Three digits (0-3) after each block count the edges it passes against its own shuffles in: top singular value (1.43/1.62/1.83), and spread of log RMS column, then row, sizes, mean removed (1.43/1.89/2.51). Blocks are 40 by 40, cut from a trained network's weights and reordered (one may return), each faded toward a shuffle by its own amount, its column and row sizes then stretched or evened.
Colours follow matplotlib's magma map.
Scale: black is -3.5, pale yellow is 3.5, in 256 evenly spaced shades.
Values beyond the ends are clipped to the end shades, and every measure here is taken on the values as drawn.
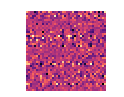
1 0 3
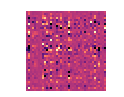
0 3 2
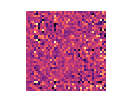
1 2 1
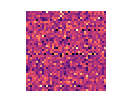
1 0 1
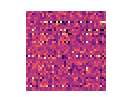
1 0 3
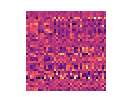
3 0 3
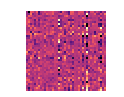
3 3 1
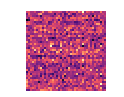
2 1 0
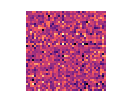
1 1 2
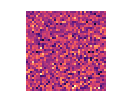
0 1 1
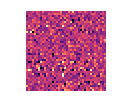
0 0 2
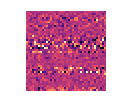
0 0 3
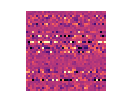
2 0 3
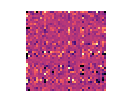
1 2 3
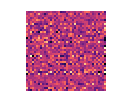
3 1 3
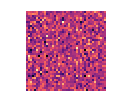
2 2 0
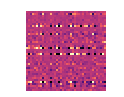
3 1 3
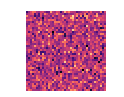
1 1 0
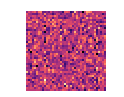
1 1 0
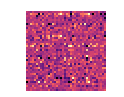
0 1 3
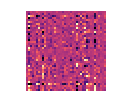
3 3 2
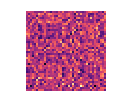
3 1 0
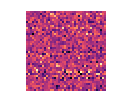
2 0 2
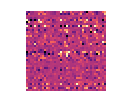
1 2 3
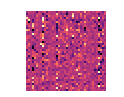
0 3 0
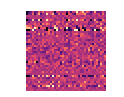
3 0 3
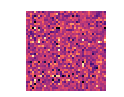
1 2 1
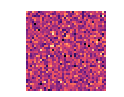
0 0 1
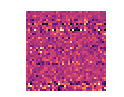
1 0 3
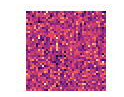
0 1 0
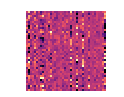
3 3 0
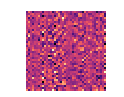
3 3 0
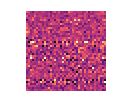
2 0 2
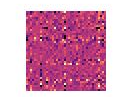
0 2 2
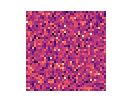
0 0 0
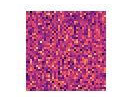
1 0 0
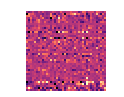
1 1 3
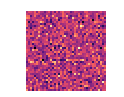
0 0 1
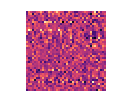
2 0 2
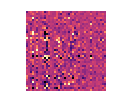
1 3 2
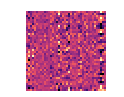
3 3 0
